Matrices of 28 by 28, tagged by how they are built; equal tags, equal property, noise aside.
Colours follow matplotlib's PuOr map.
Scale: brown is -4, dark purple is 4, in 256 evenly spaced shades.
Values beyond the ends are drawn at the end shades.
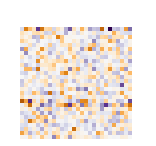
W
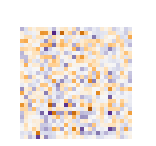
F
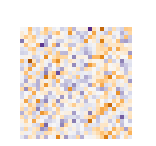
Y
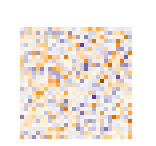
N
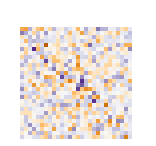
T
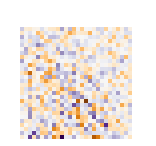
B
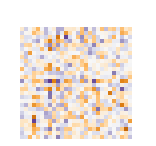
F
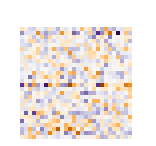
W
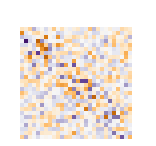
T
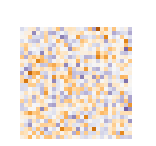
Y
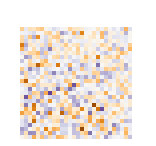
B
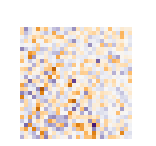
B
